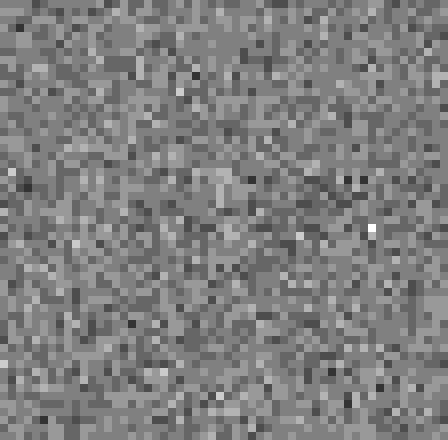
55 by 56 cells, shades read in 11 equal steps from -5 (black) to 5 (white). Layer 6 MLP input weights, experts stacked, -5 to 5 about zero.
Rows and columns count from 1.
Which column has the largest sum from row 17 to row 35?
11
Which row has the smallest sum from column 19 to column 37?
27
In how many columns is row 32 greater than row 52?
19
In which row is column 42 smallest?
47
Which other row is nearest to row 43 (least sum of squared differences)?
17
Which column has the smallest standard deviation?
51
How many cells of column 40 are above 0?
6
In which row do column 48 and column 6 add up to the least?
53
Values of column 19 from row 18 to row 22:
-1 -1 0 0 1
